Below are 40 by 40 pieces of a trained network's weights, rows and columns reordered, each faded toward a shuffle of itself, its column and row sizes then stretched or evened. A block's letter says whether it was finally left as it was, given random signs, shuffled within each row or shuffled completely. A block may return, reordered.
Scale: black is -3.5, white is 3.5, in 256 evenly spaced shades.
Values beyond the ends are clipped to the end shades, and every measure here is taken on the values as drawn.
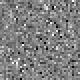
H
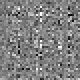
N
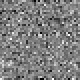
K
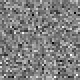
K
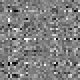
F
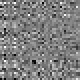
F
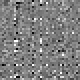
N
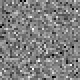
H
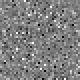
H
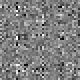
N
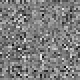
N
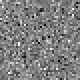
H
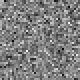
H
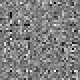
N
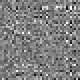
F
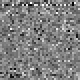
K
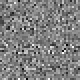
K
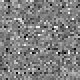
K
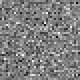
K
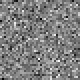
H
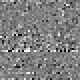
K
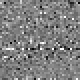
K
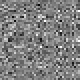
F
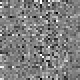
N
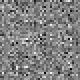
N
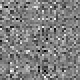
F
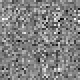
N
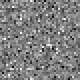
H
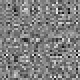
F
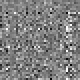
N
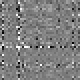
F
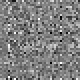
N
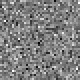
H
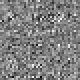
N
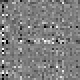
N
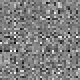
F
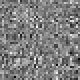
F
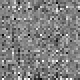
N
